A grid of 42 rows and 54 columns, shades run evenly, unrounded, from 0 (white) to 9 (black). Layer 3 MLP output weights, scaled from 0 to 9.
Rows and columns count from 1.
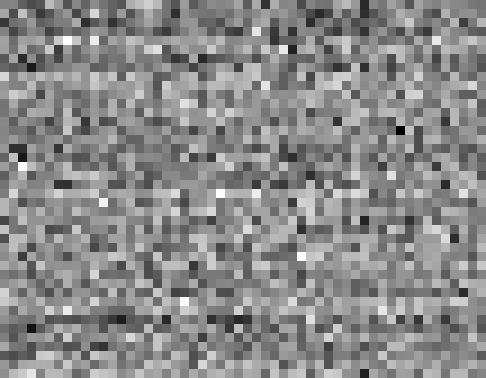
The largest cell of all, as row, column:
15, 45
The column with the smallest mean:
11
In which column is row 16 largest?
47
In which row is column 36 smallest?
29
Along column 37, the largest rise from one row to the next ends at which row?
39
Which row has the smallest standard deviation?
16
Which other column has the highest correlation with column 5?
20
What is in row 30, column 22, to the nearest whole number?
7
